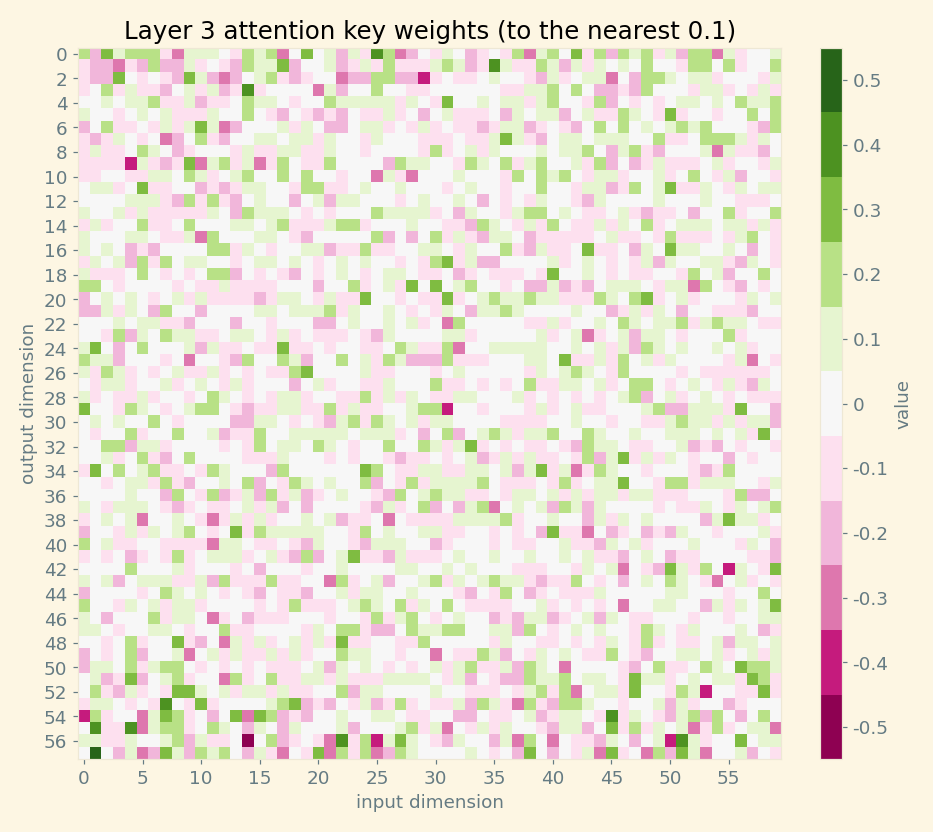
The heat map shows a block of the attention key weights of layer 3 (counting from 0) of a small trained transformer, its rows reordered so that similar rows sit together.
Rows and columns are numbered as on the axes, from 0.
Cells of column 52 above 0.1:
5
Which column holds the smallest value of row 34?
42
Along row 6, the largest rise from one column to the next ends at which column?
59
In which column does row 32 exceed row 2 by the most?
29
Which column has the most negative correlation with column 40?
45
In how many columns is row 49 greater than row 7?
21
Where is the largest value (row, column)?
57, 1
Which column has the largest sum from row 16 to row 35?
46
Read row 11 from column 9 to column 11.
0 -0.2 -0.1
